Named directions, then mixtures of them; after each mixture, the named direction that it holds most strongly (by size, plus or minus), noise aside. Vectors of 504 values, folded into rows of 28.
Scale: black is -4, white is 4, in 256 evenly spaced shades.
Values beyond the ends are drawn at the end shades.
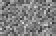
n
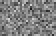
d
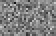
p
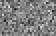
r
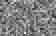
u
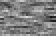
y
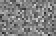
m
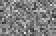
u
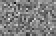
p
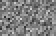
n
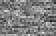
y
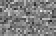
u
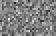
p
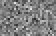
p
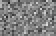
n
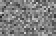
m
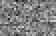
p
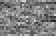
y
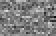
y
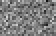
n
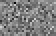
p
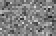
n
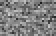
u
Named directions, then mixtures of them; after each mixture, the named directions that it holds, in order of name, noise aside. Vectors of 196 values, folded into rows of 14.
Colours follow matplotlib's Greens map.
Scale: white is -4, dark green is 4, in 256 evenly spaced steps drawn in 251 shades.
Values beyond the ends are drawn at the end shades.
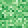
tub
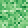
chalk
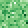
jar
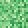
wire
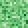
jar, wire.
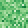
chalk, wire.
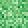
tub.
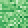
chalk, tub.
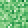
wire.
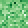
jar.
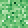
jar.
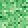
chalk.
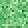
jar, tub.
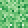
tub, wire.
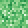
jar, tub.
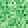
chalk, jar, wire.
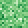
tub.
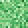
wire.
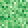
chalk, jar, tub.
